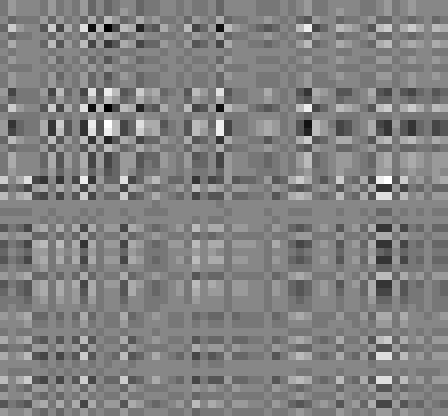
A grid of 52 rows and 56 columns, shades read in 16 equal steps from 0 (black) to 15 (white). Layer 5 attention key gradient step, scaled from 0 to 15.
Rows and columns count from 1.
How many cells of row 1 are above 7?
33
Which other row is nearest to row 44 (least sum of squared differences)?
49
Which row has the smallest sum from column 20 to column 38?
23
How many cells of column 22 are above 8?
1
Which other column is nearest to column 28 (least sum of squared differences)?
12
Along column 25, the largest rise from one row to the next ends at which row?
24
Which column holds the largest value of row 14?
39
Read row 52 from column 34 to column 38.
8 7 7 8 9
